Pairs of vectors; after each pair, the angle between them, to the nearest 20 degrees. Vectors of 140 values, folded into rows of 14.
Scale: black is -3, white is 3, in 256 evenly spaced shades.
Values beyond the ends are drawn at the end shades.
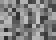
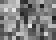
120 degrees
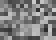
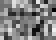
140 degrees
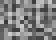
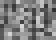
40 degrees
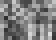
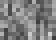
40 degrees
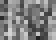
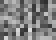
100 degrees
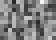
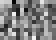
60 degrees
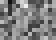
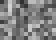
160 degrees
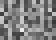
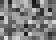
120 degrees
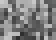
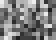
20 degrees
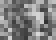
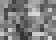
40 degrees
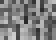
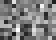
120 degrees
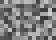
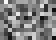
40 degrees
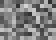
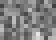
60 degrees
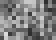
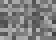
100 degrees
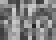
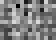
60 degrees
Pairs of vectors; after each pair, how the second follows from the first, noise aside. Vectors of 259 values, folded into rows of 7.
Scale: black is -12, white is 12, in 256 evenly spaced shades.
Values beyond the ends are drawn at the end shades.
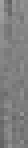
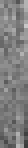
reversed, negated, scaled up.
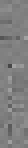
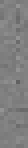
reversed, shrunk.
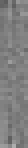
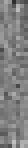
reversed, negated, scaled up.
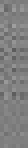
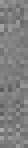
wrapped around, negated.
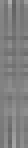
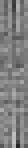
reversed, negated, scaled up.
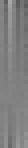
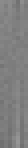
reversed, shrunk.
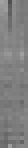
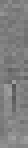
wrapped around.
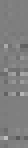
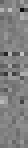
reversed, negated, scaled up.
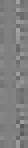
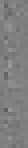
wrapped around, negated, partly zeroed.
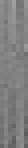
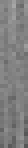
copied.
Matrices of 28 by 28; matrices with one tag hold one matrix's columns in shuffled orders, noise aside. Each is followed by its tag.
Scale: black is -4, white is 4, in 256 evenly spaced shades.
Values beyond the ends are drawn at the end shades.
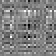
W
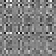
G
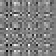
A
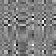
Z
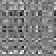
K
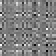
A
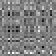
K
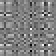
A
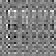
W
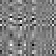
Z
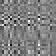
Z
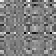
G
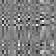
Z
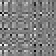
A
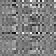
G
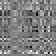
K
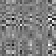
Z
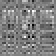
W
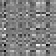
A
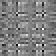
A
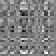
K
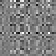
G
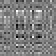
W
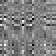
Z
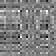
W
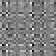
A
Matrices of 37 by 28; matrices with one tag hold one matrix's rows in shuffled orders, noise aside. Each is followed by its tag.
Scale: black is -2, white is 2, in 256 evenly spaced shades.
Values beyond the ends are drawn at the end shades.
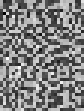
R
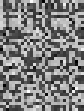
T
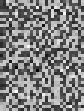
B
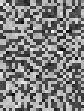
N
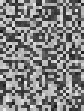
N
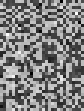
N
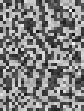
R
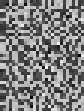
B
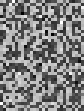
N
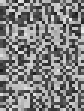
B
